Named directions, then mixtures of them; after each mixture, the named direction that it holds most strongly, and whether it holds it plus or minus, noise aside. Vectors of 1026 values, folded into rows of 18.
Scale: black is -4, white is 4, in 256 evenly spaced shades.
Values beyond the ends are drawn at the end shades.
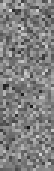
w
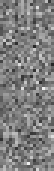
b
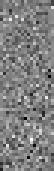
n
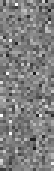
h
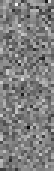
w, plus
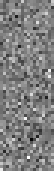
n, minus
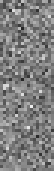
w, minus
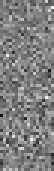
n, plus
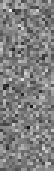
w, plus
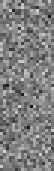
w, plus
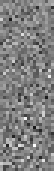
n, minus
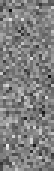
n, plus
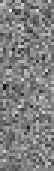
w, plus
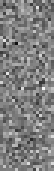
b, plus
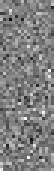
n, minus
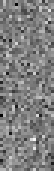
h, minus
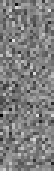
h, minus
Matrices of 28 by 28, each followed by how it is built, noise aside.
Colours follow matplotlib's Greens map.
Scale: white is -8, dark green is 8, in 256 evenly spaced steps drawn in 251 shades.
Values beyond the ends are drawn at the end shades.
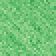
Toeplitz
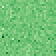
sparse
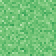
repeating rows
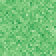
Toeplitz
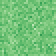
repeating rows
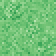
block diagonal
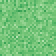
blocks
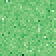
sparse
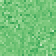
block diagonal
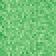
repeating rows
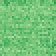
blocks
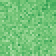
smooth
